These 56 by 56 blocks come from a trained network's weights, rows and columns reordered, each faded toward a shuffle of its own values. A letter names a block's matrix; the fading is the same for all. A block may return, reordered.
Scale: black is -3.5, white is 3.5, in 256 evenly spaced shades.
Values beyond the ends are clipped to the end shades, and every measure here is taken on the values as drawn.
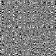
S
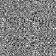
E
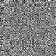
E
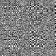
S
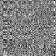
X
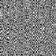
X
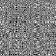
E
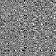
E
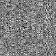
E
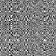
S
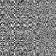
X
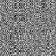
X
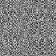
X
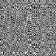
E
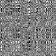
S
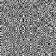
X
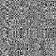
X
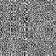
X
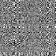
S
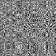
X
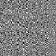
S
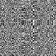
X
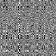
S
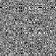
E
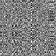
X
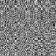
X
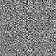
S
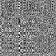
X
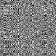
X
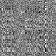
X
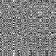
X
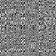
S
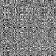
E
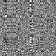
E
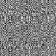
X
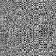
X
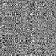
E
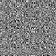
E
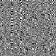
S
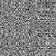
X
